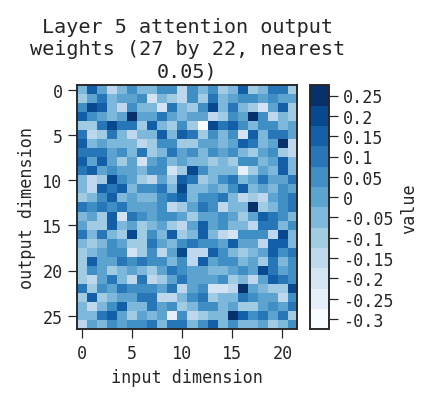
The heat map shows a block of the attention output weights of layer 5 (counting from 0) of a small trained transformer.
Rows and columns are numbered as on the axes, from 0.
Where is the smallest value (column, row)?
12, 4
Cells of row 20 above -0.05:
15
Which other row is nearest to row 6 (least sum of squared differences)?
8
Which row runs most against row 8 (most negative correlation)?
26
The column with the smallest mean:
14
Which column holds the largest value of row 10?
3
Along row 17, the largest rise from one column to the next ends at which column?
19
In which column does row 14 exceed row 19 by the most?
18
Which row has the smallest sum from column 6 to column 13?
25
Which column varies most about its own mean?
16
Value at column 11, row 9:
0.2
